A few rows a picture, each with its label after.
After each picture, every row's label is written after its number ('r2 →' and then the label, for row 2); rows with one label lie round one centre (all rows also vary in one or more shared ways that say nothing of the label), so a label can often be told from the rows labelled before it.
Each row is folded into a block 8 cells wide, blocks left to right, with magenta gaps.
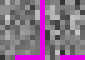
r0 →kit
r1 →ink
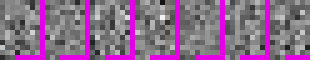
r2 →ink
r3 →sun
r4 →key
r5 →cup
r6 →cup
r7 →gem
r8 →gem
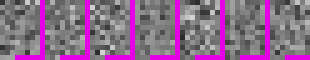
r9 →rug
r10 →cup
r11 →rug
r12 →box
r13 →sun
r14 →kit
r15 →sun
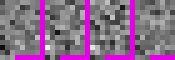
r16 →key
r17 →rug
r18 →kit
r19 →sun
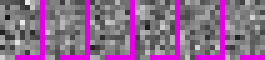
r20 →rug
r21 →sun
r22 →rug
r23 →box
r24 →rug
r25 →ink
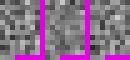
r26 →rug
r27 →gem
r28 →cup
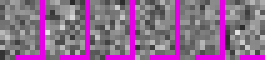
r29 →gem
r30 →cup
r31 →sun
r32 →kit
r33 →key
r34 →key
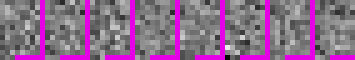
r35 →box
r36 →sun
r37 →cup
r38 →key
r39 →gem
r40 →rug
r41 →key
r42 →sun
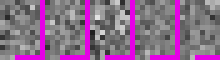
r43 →cup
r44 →key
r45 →ink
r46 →cup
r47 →cup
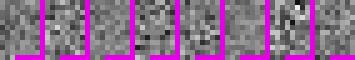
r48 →cup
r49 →gem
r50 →rug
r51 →rug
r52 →ink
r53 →rug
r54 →kit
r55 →rug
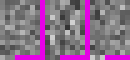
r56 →gem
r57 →gem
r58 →cup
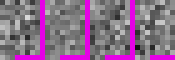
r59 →ink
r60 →box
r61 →box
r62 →gem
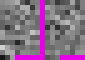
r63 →cup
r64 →rug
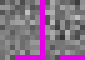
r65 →rug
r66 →kit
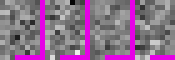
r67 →kit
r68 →box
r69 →gem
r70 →key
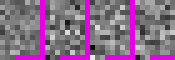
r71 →rug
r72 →key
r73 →gem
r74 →cup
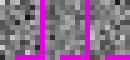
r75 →box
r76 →cup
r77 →gem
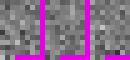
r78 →ink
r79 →rug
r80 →ink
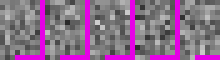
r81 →ink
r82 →key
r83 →kit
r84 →gem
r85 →cup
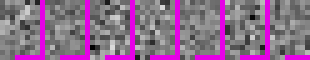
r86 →key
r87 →sun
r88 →cup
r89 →sun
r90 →rug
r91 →box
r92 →gem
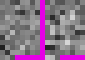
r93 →sun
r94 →rug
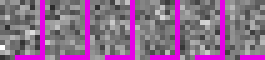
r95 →ink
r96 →sun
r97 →rug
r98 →ink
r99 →box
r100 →box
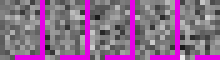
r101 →sun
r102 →key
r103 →rug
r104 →key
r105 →ink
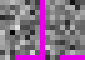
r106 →box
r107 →box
